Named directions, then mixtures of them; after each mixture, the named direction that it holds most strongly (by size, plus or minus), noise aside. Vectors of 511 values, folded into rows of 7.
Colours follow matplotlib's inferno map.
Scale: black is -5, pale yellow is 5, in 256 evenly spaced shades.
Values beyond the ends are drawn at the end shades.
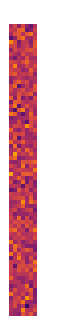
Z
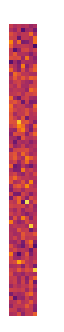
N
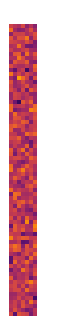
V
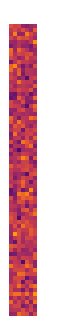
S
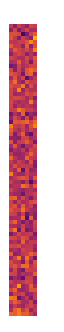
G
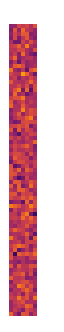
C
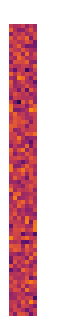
V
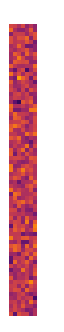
V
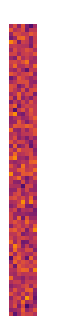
Z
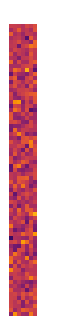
V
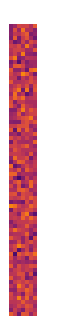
C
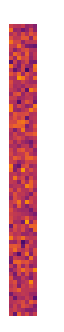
V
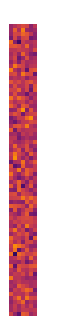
C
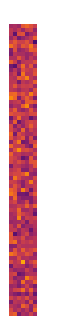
S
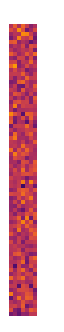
G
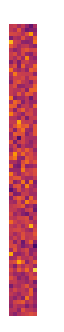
N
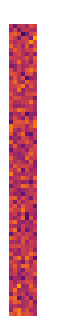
G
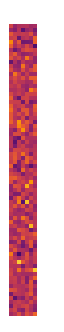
N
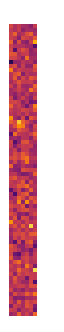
N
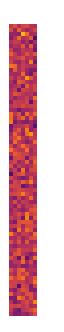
G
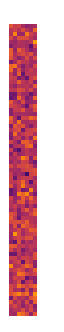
S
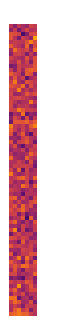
G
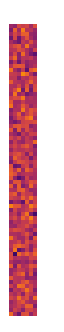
C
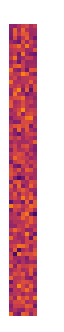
C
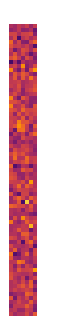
N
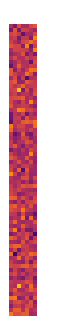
G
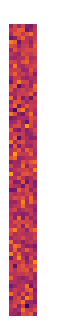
Z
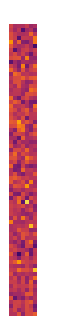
N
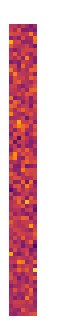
N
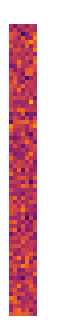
G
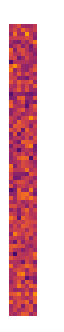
S
